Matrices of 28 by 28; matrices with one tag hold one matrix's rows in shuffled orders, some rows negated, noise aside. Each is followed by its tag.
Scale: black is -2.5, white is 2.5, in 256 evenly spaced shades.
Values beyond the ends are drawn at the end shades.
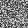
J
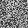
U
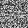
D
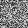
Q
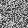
U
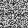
D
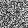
J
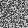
J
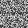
Q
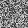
J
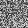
Q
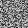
J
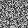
U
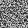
Q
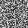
U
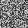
J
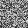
Q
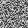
J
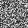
J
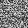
D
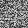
D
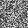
U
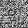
D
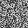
U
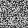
Q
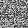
D
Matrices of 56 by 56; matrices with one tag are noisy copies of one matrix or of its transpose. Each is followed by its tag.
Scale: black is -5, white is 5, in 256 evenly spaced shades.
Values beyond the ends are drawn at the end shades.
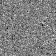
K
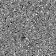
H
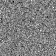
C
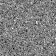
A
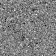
H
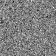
C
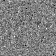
H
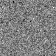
C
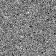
A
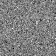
A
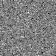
A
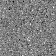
C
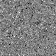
H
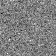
C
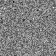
C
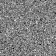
A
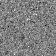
H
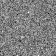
A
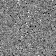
A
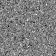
H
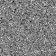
C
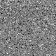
C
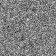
H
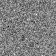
H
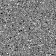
C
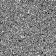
A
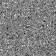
K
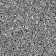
A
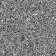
H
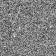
H
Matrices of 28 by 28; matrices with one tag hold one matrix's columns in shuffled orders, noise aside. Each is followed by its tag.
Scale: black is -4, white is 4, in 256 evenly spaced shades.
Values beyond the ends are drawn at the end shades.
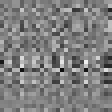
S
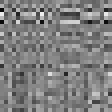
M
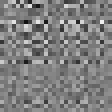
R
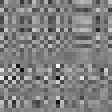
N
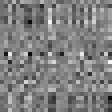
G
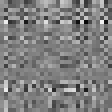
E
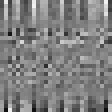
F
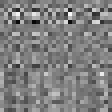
M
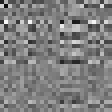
R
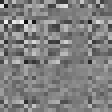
R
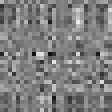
G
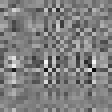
S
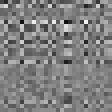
R
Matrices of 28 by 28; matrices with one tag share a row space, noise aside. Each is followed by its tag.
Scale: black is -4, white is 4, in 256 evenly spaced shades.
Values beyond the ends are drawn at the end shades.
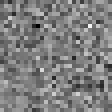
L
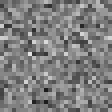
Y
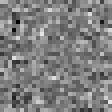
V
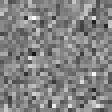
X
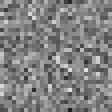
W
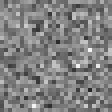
L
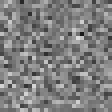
Y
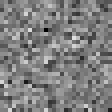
Y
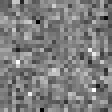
V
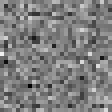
X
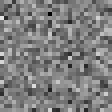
W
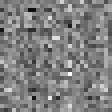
W
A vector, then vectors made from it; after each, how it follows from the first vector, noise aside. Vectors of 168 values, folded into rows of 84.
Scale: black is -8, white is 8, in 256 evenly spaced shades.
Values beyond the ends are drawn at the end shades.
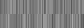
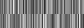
scaled up.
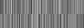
reversed.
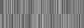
reversed.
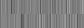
wrapped around, partly zeroed.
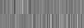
wrapped around, negated, partly zeroed.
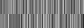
scaled up.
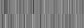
wrapped around, negated, partly zeroed.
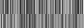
wrapped around, negated, scaled up.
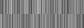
reversed.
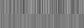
wrapped around, negated, partly zeroed.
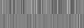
wrapped around, negated, partly zeroed.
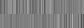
partly zeroed.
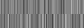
sign-scrambled.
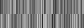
scaled up.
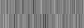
wrapped around, partly zeroed.
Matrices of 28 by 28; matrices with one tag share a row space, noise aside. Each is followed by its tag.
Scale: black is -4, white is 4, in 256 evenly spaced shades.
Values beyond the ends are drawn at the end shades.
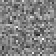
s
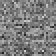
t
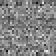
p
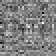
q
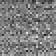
p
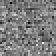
q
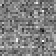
s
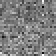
q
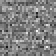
p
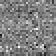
p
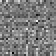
p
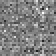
s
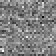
q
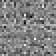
t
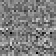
p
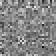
q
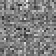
t
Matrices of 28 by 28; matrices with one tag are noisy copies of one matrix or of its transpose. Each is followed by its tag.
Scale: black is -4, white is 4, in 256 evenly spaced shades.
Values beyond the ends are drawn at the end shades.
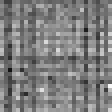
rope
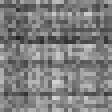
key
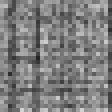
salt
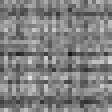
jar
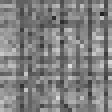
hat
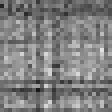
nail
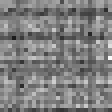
salt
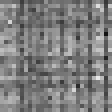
hat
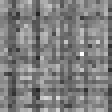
salt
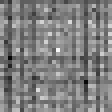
rope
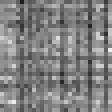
hat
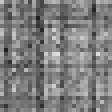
key
